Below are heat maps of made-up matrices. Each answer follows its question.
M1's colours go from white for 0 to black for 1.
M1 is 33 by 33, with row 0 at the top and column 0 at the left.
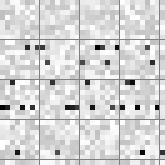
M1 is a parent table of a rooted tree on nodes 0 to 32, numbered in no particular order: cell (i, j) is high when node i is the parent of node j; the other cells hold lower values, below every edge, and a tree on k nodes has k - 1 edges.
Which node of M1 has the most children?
21
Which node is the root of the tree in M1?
12
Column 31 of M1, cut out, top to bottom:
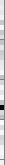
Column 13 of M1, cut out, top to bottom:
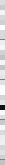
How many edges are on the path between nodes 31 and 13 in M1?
2
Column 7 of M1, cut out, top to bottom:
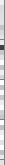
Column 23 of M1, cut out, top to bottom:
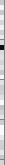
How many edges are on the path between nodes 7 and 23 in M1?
2
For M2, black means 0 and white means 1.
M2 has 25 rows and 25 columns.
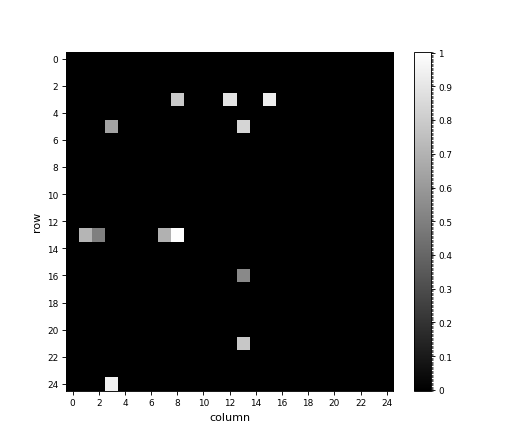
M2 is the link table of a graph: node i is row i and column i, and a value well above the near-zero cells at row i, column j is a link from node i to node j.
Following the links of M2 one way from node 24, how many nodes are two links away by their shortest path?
3
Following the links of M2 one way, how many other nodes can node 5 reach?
8
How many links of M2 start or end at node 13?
7
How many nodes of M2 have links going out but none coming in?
4
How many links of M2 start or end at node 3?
5
